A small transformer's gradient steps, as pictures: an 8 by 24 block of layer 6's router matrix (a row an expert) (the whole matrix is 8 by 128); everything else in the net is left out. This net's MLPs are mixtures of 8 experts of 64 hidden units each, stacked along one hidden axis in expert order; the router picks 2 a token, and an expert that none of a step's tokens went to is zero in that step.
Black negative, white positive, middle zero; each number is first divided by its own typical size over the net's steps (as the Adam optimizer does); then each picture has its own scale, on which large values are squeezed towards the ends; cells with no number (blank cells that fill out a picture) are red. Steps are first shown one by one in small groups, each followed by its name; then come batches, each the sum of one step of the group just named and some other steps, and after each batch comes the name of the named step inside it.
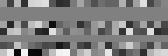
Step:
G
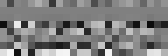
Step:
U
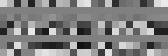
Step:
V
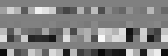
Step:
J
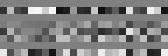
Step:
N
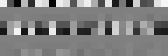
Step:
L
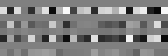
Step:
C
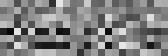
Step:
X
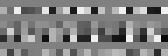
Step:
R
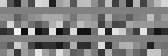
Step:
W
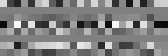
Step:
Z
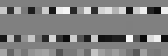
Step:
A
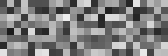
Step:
X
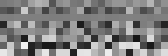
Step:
U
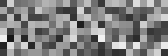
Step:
J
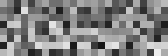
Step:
Z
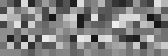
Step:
Z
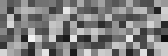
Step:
C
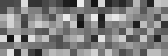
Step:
G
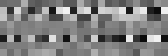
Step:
A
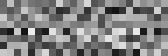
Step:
X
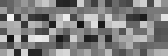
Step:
G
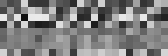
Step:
N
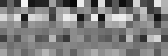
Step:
A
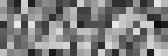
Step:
Z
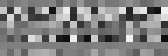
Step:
C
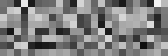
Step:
X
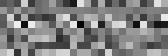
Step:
U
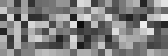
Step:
V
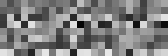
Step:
U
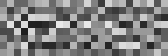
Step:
W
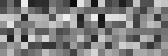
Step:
X
